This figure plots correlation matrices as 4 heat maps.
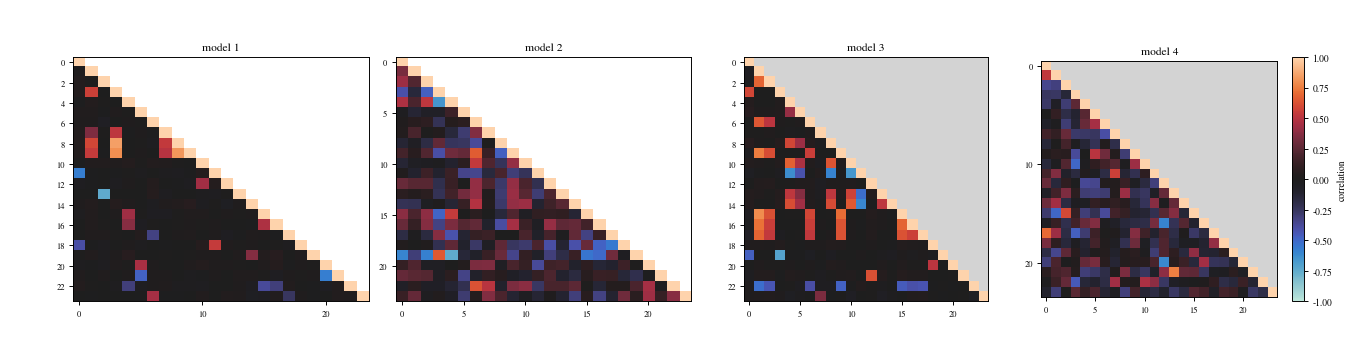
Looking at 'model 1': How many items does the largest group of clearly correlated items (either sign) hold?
5
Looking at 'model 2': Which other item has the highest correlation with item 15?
4
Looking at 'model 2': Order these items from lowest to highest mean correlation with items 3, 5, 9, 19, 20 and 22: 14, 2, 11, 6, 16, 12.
11, 2, 16, 12, 14, 6
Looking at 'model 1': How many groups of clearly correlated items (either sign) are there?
8
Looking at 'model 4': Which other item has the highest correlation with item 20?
16
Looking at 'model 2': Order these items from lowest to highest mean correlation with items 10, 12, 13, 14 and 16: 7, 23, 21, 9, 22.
23, 21, 7, 22, 9
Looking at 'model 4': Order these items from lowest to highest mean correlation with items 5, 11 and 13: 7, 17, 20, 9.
17, 9, 7, 20
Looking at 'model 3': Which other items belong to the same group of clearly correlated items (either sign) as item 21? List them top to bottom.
12
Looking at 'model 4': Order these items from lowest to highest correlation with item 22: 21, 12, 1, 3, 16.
3, 12, 21, 16, 1
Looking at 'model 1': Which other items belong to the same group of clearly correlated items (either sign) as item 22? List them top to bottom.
4, 15, 16
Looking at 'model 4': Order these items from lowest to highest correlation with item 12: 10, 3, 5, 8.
5, 10, 3, 8
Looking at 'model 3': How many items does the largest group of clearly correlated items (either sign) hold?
8
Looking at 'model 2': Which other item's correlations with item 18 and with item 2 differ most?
16
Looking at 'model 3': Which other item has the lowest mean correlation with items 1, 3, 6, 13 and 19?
22
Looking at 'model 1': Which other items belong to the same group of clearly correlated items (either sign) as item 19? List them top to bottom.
14
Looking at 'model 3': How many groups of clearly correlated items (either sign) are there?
6
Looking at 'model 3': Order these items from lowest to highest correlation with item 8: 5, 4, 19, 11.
11, 19, 5, 4
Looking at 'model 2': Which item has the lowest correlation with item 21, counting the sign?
5
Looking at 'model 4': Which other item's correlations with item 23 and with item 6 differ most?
15
